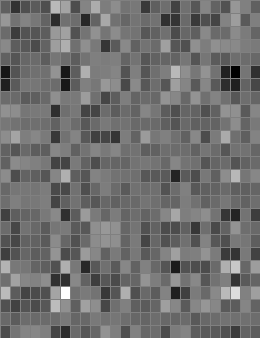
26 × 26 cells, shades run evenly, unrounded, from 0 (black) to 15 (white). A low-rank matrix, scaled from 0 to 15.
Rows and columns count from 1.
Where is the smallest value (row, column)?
6, 24
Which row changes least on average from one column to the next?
25
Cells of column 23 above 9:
3
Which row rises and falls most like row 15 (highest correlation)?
26
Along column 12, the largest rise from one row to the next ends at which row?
12
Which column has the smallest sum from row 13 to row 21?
20
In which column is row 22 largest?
2
